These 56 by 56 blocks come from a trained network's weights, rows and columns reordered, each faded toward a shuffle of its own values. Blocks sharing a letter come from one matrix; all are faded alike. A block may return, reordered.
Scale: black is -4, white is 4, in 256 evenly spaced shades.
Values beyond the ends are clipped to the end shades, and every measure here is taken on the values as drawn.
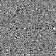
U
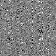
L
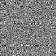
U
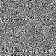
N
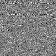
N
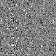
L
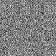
N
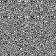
N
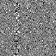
L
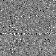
U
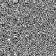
N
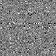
U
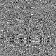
N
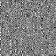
L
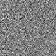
N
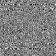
N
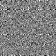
N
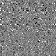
U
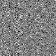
L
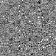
L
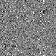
L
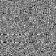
N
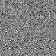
N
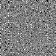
L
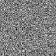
N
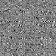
U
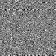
N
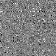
U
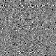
U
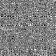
N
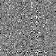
L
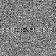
N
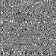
U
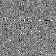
U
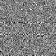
N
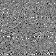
U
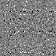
U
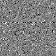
U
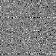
U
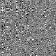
L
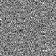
N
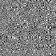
L
